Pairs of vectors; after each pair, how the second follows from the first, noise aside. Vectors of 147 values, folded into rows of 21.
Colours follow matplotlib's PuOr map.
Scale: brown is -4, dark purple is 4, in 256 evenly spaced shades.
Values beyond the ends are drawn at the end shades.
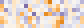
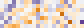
wrapped around, negated.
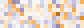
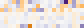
wrapped around, negated, partly zeroed.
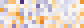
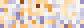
negated.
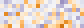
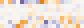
reversed, negated, partly zeroed.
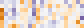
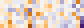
wrapped around, negated.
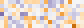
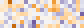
reversed.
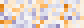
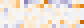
reversed, partly zeroed.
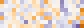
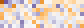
reversed.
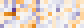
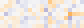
reversed, shrunk.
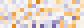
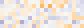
wrapped around, negated, shrunk.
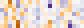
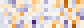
reversed.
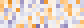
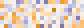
reversed.
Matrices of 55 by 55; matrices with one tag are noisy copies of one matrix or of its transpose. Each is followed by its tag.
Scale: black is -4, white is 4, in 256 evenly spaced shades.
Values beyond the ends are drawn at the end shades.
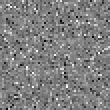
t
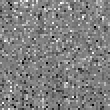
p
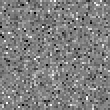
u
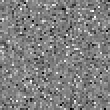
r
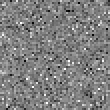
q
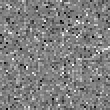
t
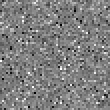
q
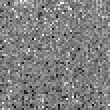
p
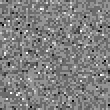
r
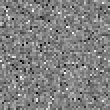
t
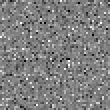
q
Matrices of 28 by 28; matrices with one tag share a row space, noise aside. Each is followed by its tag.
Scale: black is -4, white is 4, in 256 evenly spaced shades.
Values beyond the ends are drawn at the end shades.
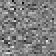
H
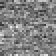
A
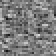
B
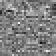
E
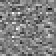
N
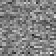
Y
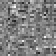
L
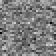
Y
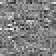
E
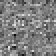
L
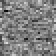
B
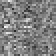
H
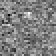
H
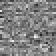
A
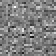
L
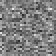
N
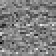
A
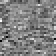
B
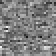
B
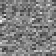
Y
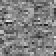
B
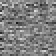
A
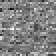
A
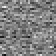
Y
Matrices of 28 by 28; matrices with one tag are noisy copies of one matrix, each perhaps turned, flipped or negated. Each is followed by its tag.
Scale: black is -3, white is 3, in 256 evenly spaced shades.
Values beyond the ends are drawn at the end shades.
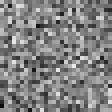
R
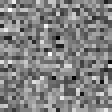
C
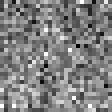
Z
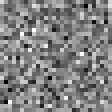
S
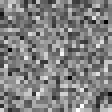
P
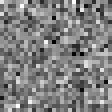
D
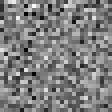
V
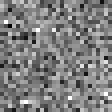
R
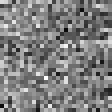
Z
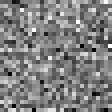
C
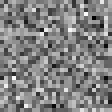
V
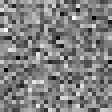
C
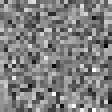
V
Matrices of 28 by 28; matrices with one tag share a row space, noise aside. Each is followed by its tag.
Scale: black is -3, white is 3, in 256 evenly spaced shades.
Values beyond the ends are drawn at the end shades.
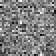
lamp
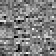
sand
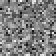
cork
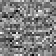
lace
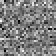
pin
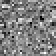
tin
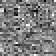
sand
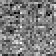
lace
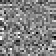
pin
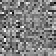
pin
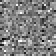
tin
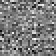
lamp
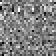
pin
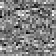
sand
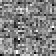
sand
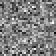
lamp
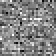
lace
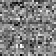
lace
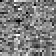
sand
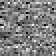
sand
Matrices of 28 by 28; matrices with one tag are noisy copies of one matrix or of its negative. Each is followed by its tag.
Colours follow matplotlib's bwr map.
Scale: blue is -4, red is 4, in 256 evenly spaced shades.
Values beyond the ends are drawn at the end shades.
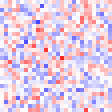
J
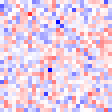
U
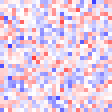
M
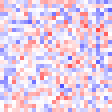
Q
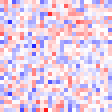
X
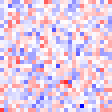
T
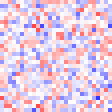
U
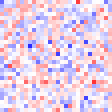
J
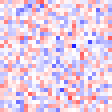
M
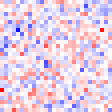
Q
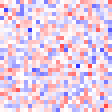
J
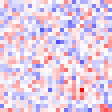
T
